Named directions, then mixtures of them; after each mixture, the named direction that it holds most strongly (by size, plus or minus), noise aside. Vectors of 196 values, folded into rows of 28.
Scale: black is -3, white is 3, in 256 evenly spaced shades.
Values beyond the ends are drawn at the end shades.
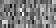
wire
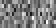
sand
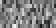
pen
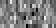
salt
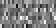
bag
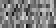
sand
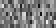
sand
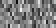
sand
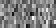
sand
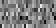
bag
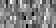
salt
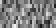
pen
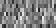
bag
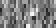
salt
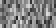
pen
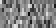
pen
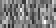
wire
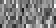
pen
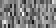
wire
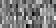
salt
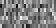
bag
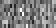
wire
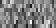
pen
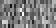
wire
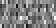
bag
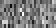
wire
